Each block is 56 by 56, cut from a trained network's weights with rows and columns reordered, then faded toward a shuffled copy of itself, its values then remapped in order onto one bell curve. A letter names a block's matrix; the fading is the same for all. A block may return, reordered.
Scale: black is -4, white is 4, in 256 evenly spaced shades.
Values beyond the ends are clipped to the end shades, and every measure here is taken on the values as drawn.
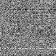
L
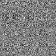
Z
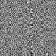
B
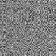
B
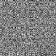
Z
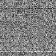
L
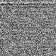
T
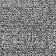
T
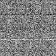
L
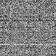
L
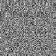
B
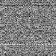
T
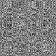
B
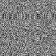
B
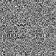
Z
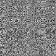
Z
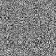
Z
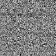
L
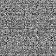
T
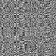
B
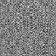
B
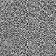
B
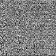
T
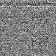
L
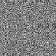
B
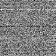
T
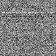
L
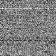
L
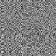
B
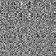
Z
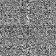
T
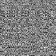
Z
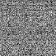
T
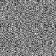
B
